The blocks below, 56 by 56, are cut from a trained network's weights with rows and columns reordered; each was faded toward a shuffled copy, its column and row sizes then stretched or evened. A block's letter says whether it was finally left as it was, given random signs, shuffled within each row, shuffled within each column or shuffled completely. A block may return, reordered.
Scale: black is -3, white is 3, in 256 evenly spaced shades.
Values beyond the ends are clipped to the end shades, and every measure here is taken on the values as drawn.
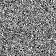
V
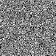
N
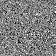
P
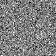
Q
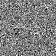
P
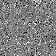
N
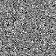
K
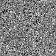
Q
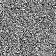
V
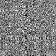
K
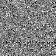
N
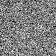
V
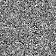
N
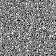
N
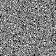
Q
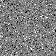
V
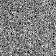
Q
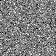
V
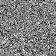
P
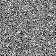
Q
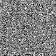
N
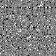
K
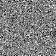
P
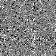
N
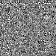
K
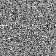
N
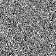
Q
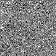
N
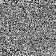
P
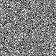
Q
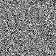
N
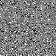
N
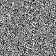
Q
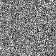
Q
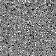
Q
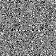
N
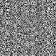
K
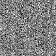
Q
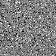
P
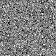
Q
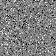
Q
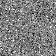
Q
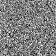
P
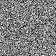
V
